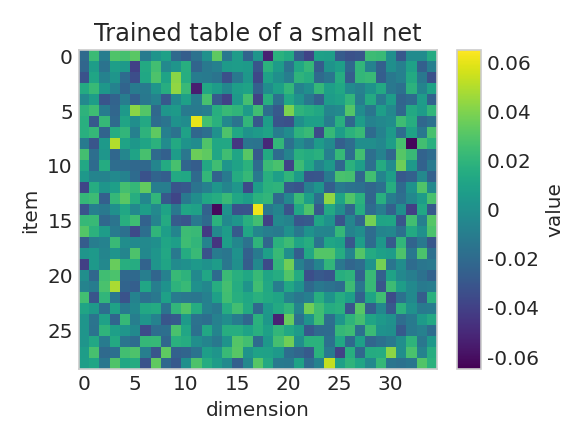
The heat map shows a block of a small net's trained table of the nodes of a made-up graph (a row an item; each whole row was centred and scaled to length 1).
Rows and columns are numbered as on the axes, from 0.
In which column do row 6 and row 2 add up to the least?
17
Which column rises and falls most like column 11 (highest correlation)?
31
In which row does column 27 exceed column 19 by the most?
24
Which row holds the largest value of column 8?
27
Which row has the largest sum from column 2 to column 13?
8
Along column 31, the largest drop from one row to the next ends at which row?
11
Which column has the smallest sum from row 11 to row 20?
13
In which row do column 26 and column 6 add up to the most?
5
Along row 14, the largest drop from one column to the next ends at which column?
18
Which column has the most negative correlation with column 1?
2
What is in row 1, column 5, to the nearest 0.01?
-0.04
